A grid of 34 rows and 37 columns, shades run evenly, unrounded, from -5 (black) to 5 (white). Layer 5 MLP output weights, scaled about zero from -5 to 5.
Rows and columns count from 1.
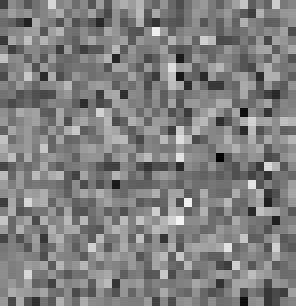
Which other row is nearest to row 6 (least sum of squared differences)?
12
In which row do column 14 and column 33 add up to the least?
19
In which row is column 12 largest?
28
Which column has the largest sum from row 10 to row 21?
32
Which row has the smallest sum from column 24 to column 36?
20
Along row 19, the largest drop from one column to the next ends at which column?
36
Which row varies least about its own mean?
17
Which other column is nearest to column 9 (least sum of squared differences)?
25
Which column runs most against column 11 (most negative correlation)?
29
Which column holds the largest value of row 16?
23
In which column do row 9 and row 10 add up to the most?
22
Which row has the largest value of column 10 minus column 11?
15
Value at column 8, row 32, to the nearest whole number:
1
